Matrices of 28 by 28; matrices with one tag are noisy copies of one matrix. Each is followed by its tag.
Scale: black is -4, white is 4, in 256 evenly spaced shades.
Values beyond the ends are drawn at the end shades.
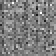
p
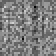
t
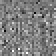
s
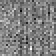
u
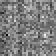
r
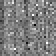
p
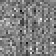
u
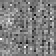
u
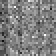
r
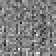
s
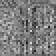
u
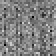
s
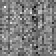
t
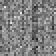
t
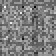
t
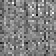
p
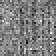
u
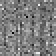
s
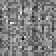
t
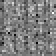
p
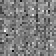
p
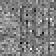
u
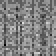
s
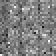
r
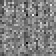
p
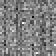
s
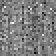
t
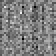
t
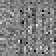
u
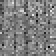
p
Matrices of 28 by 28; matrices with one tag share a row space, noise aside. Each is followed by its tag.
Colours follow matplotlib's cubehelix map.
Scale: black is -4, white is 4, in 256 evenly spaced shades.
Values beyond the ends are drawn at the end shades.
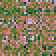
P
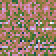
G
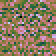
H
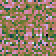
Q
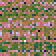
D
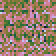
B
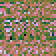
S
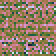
P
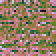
H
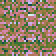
P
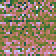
S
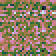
H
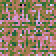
G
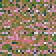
D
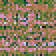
P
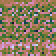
H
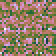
Q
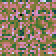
H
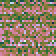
S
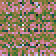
G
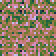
G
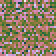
S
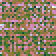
B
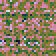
S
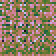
S
